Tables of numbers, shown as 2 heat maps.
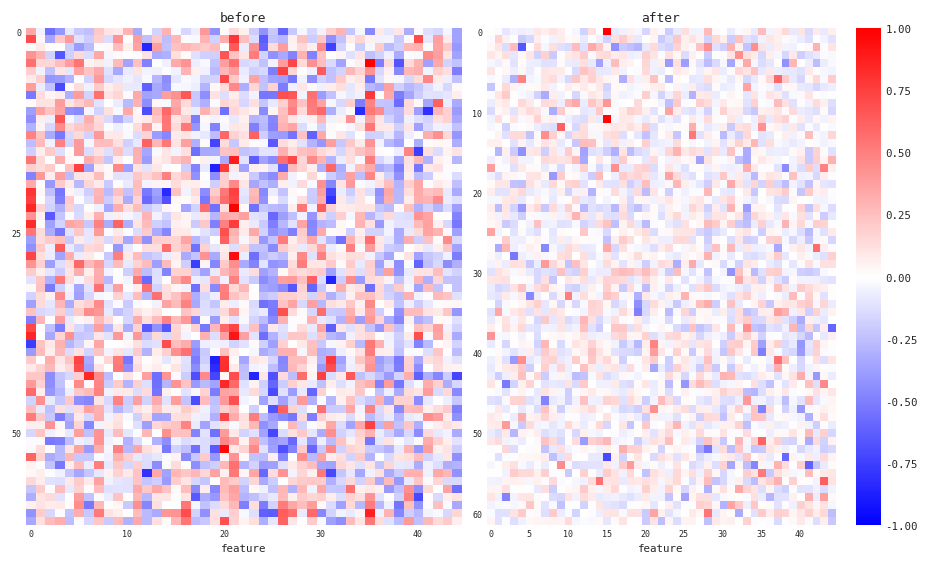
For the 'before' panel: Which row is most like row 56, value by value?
30
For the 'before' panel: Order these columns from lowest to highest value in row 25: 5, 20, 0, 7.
5, 7, 0, 20
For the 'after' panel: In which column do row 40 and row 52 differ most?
28
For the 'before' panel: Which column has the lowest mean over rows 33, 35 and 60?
25
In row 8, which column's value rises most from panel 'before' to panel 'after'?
24
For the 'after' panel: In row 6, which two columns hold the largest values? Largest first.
37, 4
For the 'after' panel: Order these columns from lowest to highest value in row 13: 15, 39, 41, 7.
39, 15, 41, 7
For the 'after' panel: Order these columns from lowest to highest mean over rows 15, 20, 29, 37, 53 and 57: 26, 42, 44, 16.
44, 42, 16, 26
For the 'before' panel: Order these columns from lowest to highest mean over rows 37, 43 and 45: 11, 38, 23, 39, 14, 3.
3, 38, 23, 14, 11, 39
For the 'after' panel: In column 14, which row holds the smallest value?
4
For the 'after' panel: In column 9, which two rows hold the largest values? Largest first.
12, 54
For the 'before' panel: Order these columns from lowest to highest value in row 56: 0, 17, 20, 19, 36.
36, 17, 19, 0, 20
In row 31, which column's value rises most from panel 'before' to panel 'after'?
31
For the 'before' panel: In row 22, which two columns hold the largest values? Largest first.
21, 0
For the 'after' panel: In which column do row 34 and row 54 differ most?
41
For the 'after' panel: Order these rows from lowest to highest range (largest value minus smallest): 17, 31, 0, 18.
31, 18, 17, 0
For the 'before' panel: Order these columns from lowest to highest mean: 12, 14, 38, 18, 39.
38, 12, 18, 14, 39
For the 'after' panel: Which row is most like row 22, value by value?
15
